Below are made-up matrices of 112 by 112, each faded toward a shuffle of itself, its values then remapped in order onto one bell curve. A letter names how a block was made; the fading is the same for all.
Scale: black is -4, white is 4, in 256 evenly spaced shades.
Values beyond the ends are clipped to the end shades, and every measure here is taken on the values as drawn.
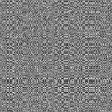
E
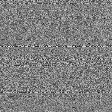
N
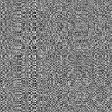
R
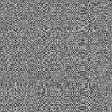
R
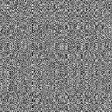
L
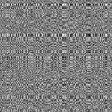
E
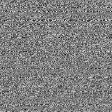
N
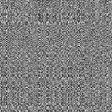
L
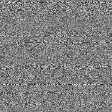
N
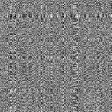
R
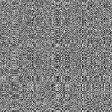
R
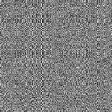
L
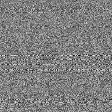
N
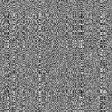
L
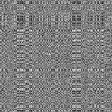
E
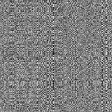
L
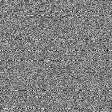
N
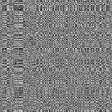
E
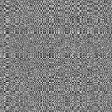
E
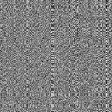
R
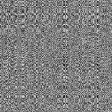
R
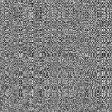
R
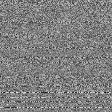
N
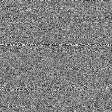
N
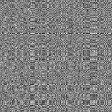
E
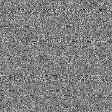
N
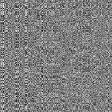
L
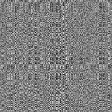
R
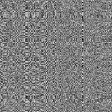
L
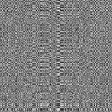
E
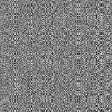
R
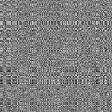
E
